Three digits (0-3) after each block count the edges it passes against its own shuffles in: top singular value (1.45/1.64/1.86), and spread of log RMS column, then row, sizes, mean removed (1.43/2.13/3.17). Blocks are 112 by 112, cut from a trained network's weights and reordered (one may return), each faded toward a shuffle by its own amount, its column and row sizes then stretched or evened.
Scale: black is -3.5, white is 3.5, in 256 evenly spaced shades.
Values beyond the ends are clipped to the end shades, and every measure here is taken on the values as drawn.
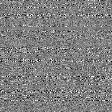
2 0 3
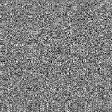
3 1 2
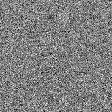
1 0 0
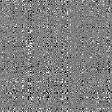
2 3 3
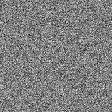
1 0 0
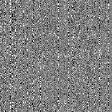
1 3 0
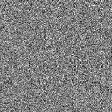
2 1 0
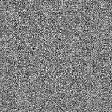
2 1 0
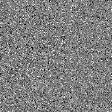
0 2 1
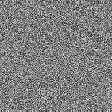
3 0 0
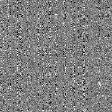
3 3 1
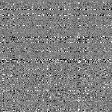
2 2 3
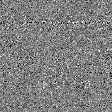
1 0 2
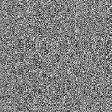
3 2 1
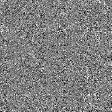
1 2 1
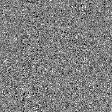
0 2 1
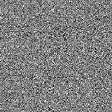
2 1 1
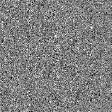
0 2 0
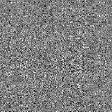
2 2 2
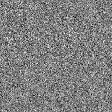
1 0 1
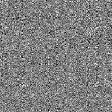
2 2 1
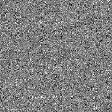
1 2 1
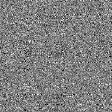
2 1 2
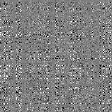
0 3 3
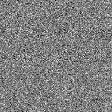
1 0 1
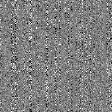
0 3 1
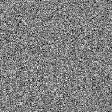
1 1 1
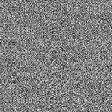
3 1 0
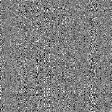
2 3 1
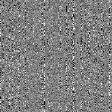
1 3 0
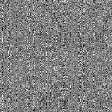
3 3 0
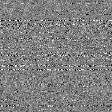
3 0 3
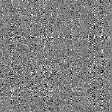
2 3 2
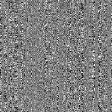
3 3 0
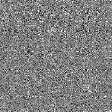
2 2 2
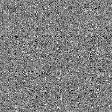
0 2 1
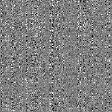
2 3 2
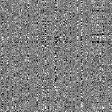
3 3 1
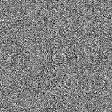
3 1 1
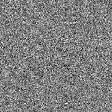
1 0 1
